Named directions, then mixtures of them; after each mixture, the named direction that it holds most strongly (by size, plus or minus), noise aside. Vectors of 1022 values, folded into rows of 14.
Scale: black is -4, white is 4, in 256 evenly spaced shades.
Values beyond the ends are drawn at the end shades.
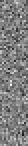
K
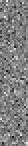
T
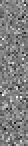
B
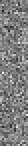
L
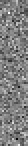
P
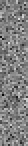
B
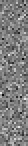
B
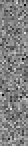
B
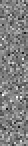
B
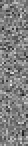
K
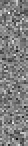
P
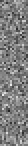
K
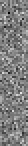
L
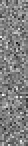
B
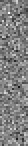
P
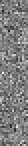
L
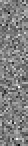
P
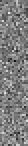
P
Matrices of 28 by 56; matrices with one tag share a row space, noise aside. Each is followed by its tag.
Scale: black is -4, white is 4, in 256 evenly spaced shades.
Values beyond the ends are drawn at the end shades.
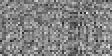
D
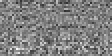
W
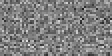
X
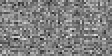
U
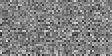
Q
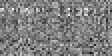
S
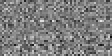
X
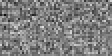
U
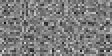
X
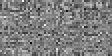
U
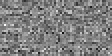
U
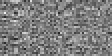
U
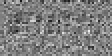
W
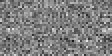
D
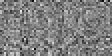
X
